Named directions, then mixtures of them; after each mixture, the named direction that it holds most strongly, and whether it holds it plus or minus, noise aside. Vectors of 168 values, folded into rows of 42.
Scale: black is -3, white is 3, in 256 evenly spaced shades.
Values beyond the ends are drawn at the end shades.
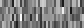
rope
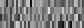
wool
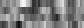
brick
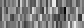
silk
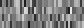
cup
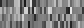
cup, plus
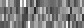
cup, minus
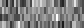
wool, plus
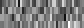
silk, plus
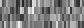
cup, minus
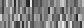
wool, minus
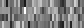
wool, plus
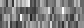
brick, plus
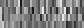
silk, minus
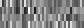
cup, minus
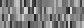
cup, plus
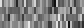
cup, minus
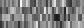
silk, plus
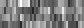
brick, plus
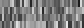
rope, minus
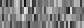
cup, plus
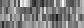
brick, plus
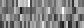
wool, plus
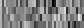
silk, minus
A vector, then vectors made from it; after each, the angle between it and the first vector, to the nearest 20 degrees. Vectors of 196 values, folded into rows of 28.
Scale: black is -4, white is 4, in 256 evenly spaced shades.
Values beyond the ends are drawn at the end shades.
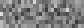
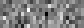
100 degrees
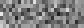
20 degrees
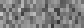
40 degrees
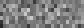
140 degrees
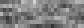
60 degrees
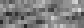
100 degrees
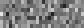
60 degrees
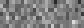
120 degrees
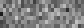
160 degrees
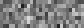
120 degrees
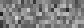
160 degrees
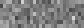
60 degrees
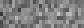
140 degrees
